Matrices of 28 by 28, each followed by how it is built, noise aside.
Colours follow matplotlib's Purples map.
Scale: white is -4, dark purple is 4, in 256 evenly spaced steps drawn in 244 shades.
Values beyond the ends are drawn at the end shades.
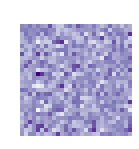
low rank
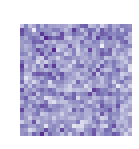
blocks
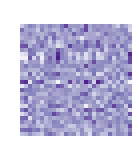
low rank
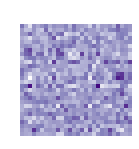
low rank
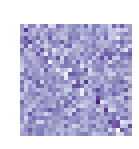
banded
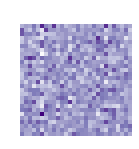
uneven columns
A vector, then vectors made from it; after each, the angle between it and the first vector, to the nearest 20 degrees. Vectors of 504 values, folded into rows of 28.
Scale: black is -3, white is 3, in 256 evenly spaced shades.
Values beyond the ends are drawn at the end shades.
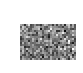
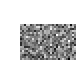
40 degrees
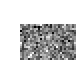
120 degrees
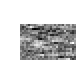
120 degrees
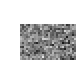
140 degrees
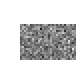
20 degrees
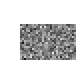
120 degrees
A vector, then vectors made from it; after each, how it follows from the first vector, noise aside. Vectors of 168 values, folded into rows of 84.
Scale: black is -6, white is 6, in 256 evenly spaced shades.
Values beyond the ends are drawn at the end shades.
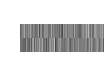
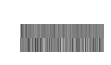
reversed, negated, partly zeroed.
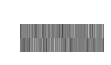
partly zeroed.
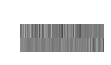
partly zeroed.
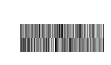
scaled up.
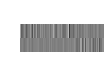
reversed, negated, partly zeroed.
